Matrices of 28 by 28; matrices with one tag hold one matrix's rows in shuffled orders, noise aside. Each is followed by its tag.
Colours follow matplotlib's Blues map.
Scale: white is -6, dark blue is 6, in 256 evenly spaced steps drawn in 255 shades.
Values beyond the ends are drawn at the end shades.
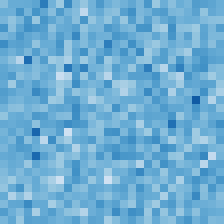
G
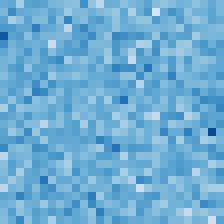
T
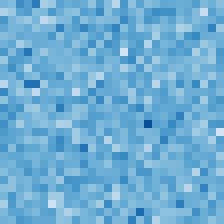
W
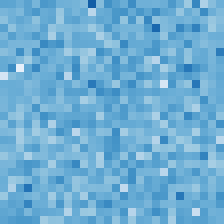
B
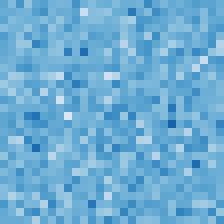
G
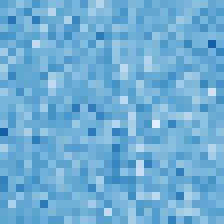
T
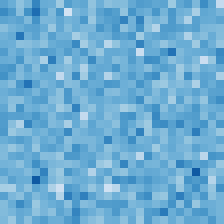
G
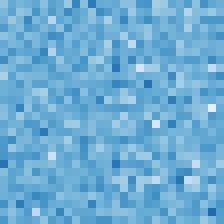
T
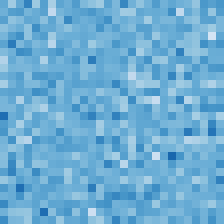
T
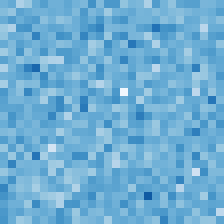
W
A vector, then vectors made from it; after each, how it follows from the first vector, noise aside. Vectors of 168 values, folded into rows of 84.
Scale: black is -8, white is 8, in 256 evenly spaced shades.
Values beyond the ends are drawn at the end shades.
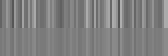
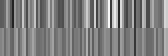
scaled up.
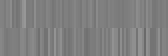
wrapped around, shrunk.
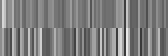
wrapped around, scaled up.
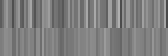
sign-scrambled.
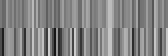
reversed, negated, scaled up.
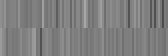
wrapped around, negated, partly zeroed.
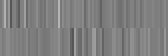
wrapped around, partly zeroed.
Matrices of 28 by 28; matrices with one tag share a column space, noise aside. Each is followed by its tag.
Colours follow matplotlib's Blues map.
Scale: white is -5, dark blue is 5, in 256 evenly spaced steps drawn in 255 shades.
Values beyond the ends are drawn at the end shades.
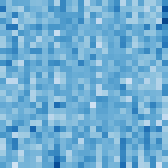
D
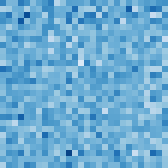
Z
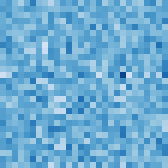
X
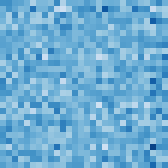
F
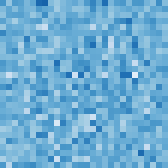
X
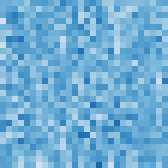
D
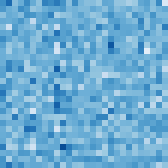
X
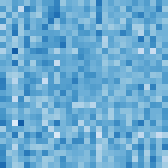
D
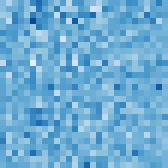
Z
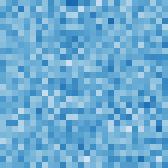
F
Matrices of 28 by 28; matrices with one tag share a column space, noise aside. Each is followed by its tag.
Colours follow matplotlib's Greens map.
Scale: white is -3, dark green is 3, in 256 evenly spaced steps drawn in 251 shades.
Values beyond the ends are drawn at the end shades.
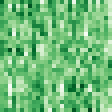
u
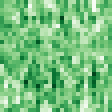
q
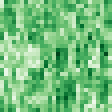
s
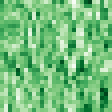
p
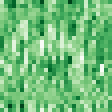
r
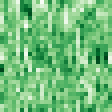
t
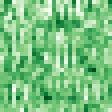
t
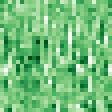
r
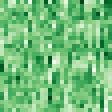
p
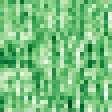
s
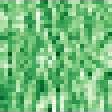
s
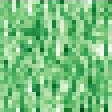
u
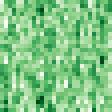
q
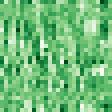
r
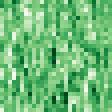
s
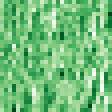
s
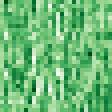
s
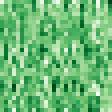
u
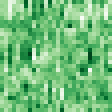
t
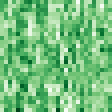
u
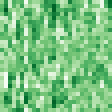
q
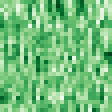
t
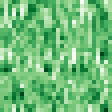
t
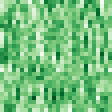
t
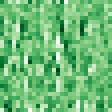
r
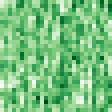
q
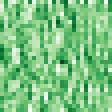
t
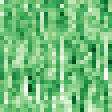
s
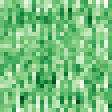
q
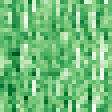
s
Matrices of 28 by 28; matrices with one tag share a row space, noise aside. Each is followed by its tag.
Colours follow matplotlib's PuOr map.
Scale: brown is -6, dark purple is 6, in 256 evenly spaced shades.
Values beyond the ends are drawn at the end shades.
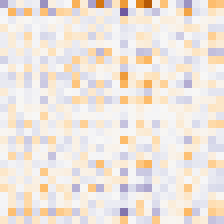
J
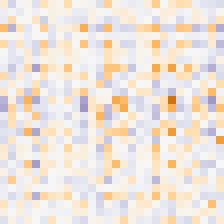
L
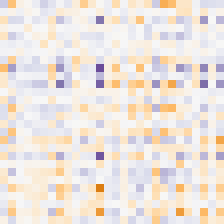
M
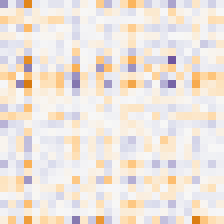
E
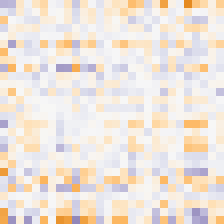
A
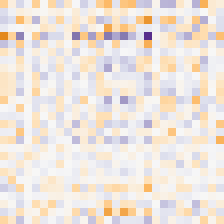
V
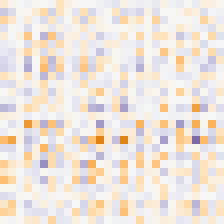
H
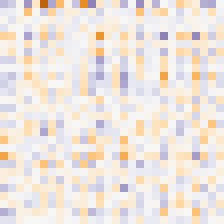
H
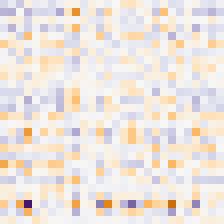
E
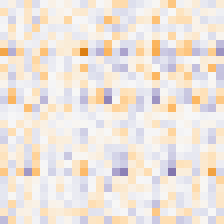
L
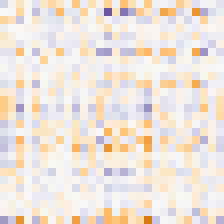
V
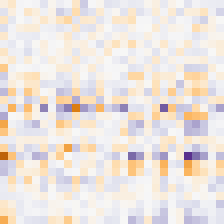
A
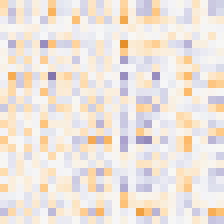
J
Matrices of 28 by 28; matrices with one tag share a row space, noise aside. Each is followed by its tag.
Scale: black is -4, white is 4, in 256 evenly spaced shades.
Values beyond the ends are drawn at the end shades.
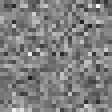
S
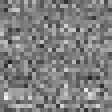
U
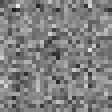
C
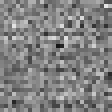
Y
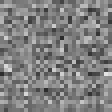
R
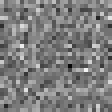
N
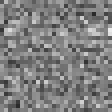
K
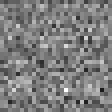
U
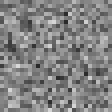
C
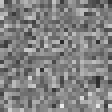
K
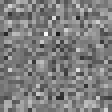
U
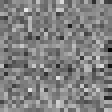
Y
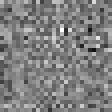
R
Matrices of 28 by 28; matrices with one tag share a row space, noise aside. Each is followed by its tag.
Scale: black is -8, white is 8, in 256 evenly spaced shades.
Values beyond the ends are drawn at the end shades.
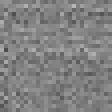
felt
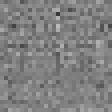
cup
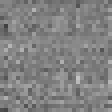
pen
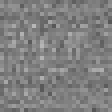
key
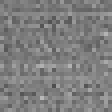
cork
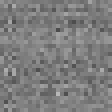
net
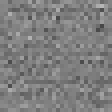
cup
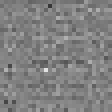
net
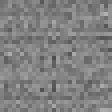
cork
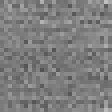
cork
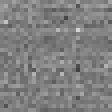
pen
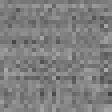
cork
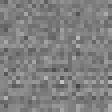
pen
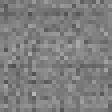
pen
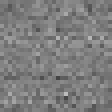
net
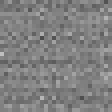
cork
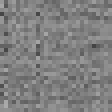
felt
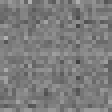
pen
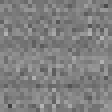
cork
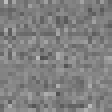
net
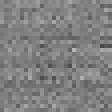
cork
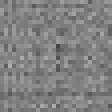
net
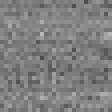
cork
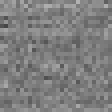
pen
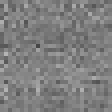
felt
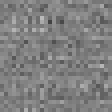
key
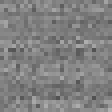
pen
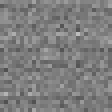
pen
